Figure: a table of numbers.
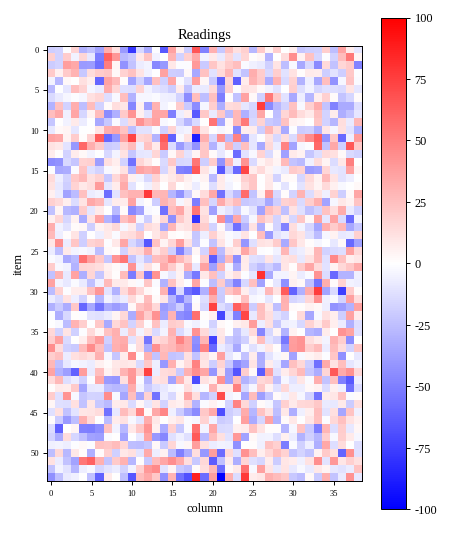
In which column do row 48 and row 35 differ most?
23
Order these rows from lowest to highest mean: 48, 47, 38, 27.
48, 47, 38, 27
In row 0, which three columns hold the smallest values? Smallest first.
10, 14, 19
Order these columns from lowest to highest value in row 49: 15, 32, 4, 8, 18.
32, 4, 15, 8, 18
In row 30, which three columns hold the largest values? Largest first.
33, 29, 20
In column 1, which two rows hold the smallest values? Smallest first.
47, 14
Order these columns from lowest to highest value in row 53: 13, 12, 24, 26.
26, 13, 12, 24
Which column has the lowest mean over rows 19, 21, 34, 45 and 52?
18
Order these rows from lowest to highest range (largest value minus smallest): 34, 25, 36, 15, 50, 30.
34, 25, 50, 36, 15, 30
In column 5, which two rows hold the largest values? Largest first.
51, 37
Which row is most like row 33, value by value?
15
